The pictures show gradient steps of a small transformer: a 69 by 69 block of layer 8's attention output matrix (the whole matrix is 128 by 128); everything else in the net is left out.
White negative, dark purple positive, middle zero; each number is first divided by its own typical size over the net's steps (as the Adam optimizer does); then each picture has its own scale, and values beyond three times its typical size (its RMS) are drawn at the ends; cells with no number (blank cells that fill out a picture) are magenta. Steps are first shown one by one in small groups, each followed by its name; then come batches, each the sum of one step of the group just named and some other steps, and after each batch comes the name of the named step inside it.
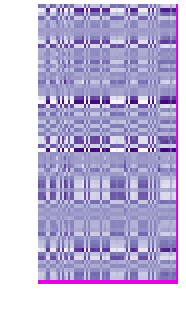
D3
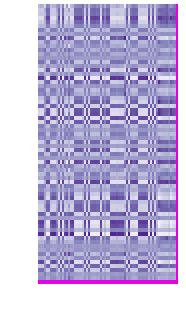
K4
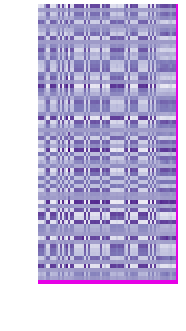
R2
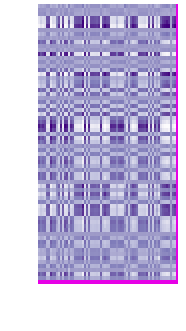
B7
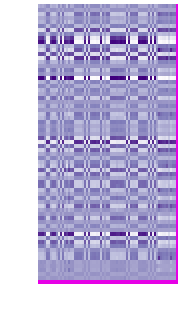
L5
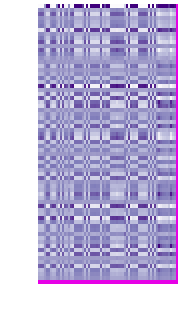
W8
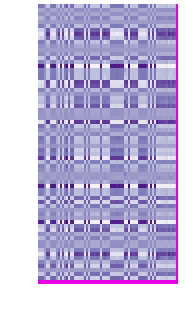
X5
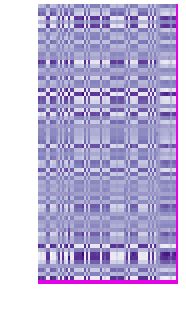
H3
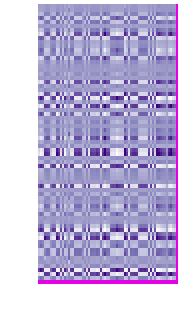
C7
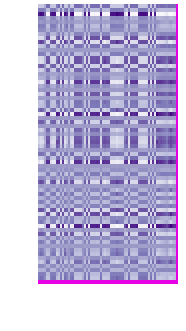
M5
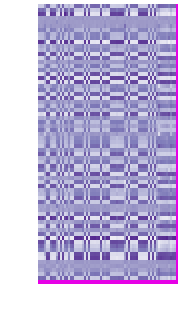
M5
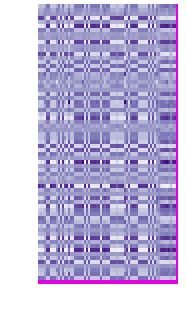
D3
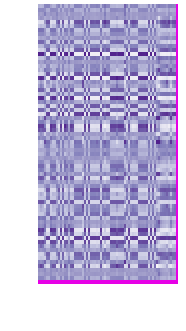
B7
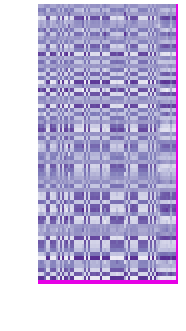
B7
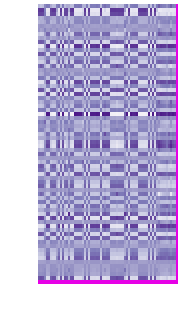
M5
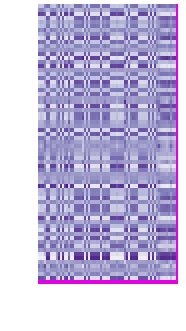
X5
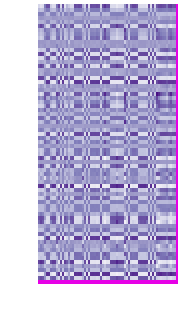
X5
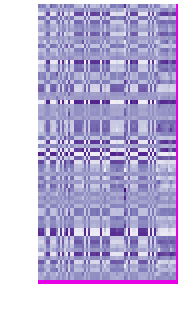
D3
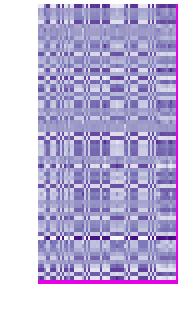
R2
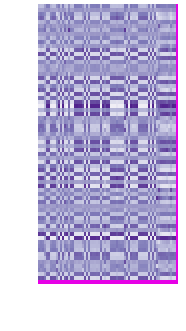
M5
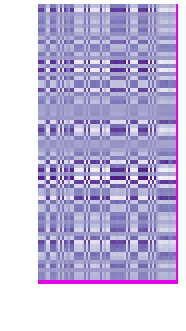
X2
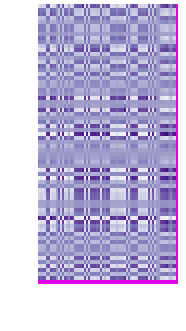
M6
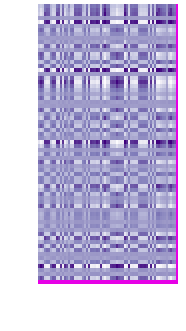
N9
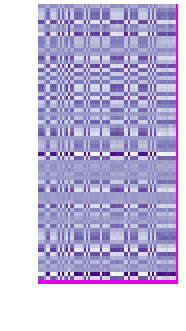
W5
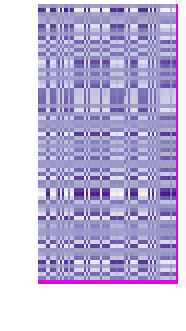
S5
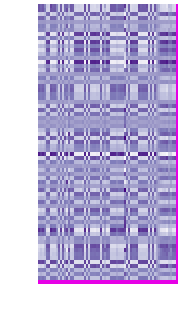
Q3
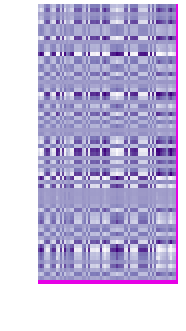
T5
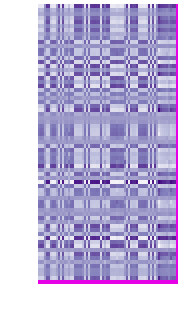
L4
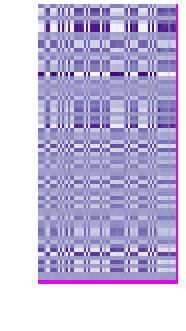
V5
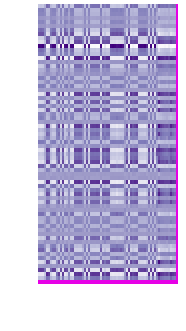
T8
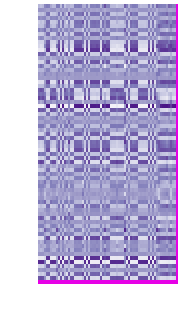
Q3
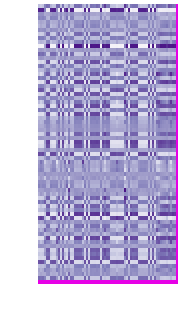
Q3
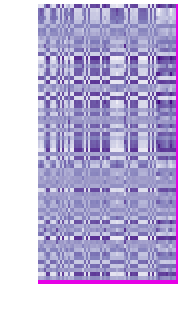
T8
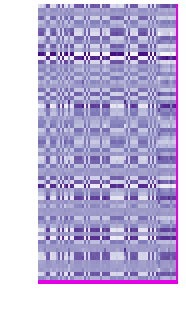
T8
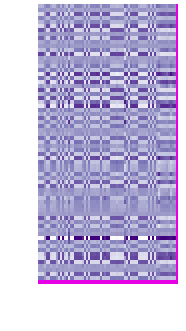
W5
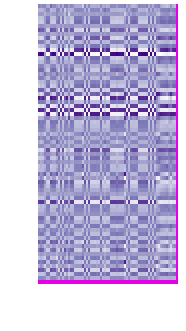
T5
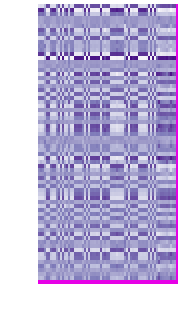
T8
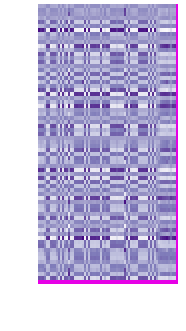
X2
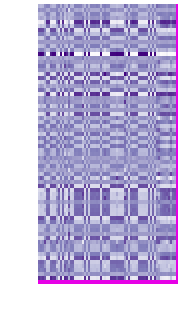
T5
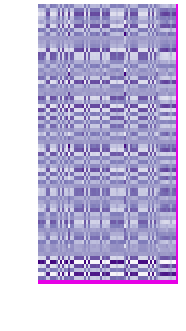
W5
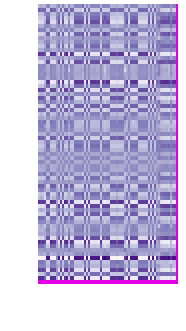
S5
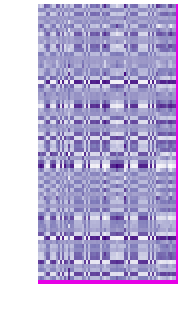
Q3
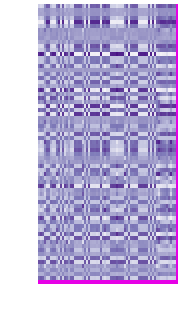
T5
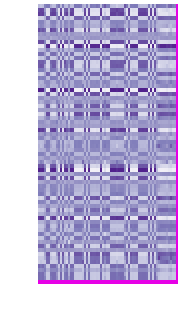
X2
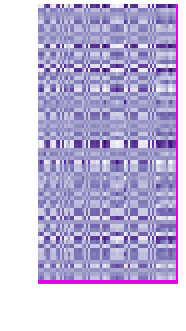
N9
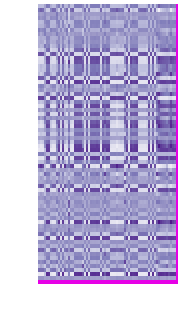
T8
